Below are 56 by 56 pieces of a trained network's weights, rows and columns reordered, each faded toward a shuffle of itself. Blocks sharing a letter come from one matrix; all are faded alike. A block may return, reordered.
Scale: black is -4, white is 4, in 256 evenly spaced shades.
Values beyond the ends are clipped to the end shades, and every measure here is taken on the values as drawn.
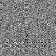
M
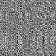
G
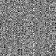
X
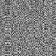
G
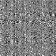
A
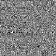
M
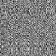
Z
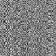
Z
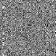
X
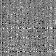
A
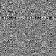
M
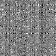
A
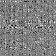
A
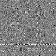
M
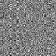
X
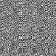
Z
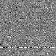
M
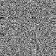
M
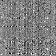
A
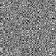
X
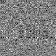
M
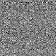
M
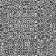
Z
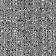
A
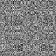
G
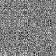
G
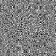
X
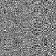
X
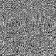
X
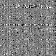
A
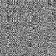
G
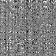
A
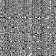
A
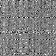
A
